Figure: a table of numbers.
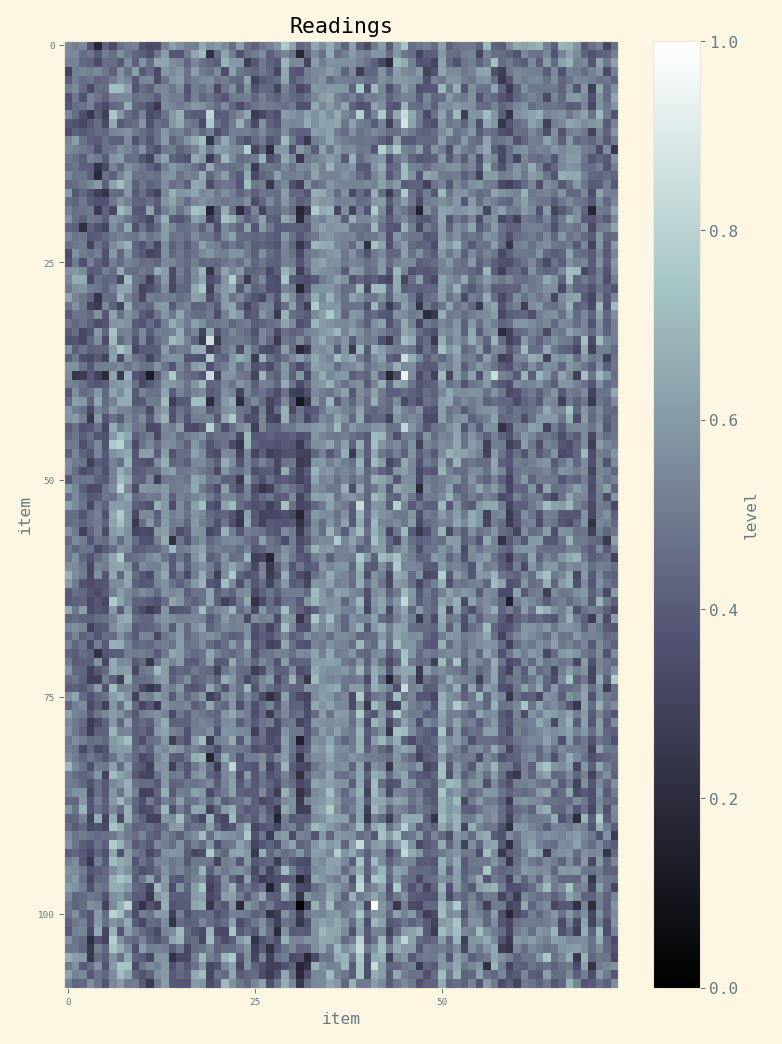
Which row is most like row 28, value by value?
80
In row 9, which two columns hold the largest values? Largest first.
45, 19
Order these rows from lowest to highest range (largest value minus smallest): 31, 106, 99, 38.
31, 106, 38, 99
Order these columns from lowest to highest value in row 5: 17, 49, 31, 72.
31, 49, 72, 17
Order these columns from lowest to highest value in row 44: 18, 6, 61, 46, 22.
18, 22, 61, 46, 6
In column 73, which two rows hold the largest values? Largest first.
73, 30
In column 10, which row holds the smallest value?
99
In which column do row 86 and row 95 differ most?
68
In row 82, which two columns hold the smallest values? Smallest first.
19, 31
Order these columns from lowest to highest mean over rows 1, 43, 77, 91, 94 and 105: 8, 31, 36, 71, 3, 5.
3, 31, 5, 71, 8, 36
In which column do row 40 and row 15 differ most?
4
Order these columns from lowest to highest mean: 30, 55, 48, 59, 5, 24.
59, 5, 48, 30, 55, 24
